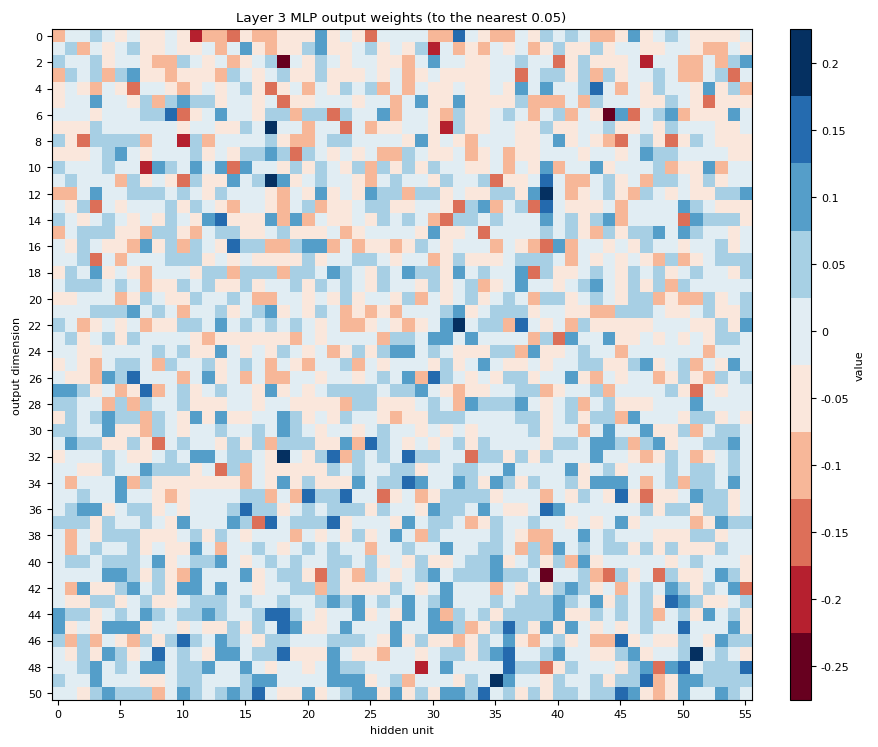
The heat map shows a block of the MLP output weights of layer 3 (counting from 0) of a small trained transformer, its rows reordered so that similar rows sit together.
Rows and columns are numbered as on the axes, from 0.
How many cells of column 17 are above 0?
18
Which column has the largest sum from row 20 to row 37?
28
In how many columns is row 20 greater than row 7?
22
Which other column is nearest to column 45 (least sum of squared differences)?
20
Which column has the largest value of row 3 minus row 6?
44
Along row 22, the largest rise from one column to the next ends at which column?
37
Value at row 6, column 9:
0.15
